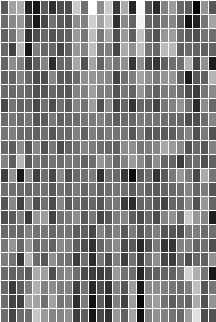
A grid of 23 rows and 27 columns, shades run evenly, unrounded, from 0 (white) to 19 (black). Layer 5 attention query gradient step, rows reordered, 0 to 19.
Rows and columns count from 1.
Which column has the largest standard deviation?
18
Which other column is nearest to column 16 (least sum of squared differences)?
3
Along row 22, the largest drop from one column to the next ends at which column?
19
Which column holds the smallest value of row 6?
27
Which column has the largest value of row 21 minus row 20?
24
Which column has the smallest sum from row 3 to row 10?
12
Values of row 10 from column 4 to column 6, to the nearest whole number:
11 12 11
